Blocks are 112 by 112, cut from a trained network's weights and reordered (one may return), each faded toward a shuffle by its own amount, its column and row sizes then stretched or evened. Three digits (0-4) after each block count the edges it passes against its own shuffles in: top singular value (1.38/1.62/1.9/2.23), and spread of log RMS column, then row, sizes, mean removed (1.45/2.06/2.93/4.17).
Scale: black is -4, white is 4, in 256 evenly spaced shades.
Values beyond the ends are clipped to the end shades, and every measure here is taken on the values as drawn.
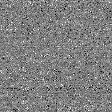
0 1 1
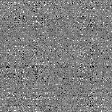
1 2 2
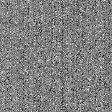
1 2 0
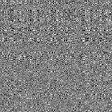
4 1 3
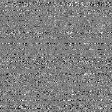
1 1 4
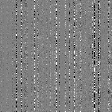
3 4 0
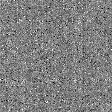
0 0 1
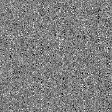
0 2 1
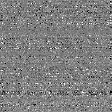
1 1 3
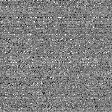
1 0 2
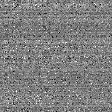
2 1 2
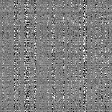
3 4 0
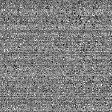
3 2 0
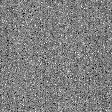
0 0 0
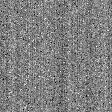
2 0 0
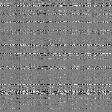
4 0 4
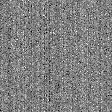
2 1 0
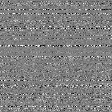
1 0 4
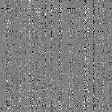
2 3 3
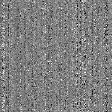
2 3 0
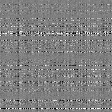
4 0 4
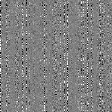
3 4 1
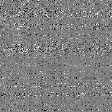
0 1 4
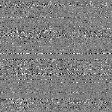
1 1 4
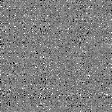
0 2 2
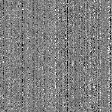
4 3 1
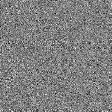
2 1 2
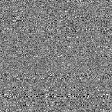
3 1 3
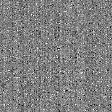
2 0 2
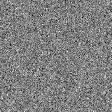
0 1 0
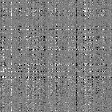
4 3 3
